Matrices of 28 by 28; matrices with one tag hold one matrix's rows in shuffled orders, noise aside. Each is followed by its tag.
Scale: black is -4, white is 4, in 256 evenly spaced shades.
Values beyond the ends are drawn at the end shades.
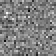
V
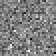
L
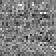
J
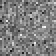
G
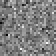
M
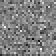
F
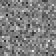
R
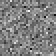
L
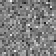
L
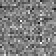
F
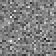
L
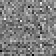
F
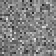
G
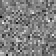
R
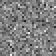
L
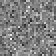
L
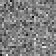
G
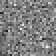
M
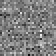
F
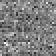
V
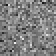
M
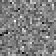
M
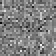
F
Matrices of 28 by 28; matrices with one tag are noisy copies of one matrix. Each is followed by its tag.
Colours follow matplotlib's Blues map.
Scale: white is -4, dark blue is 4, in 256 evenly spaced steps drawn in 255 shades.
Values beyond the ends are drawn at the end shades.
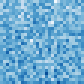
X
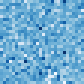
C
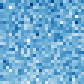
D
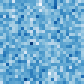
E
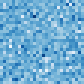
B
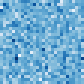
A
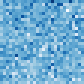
D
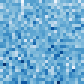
X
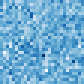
B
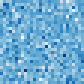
A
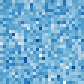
C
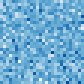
A
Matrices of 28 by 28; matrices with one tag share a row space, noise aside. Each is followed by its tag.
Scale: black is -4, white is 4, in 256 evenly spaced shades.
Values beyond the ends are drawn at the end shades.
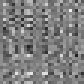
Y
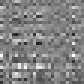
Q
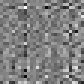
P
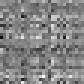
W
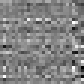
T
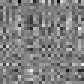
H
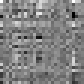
Q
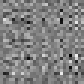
Y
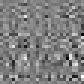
P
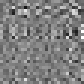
P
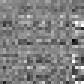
T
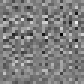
Y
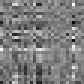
Q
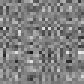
H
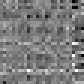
T
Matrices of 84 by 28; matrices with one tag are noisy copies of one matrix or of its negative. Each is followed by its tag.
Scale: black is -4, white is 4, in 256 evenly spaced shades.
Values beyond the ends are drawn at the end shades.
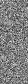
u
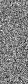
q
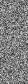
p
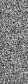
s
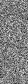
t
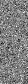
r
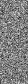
p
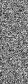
s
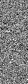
u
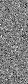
u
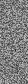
u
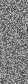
t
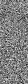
q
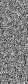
p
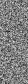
u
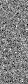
r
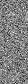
t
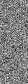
u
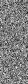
q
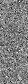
q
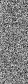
s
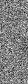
r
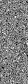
r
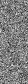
s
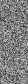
t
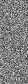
u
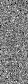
q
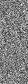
t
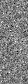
r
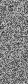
p
